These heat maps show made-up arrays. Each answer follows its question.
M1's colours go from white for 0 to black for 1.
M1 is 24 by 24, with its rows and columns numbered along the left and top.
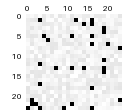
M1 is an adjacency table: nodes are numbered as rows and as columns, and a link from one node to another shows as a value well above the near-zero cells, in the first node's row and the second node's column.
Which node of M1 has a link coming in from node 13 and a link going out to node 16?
node 7
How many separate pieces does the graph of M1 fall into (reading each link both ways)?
3
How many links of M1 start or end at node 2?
3
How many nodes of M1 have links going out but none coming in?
7
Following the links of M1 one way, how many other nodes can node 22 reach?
8
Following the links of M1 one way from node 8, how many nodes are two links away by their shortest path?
4
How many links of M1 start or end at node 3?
5
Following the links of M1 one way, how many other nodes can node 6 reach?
5
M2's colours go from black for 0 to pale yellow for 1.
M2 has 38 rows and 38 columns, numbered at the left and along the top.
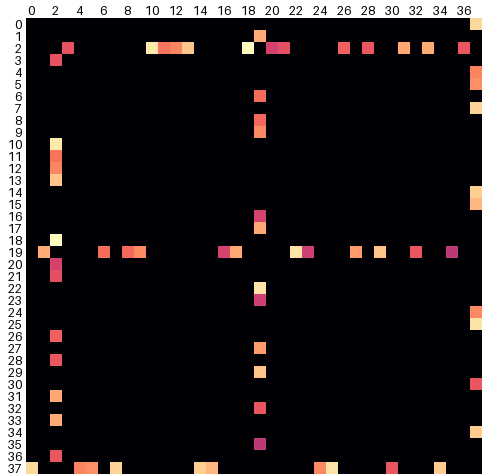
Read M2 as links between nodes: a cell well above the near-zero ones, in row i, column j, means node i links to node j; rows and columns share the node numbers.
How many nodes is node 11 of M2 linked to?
1
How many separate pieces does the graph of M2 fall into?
3
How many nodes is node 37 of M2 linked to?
10
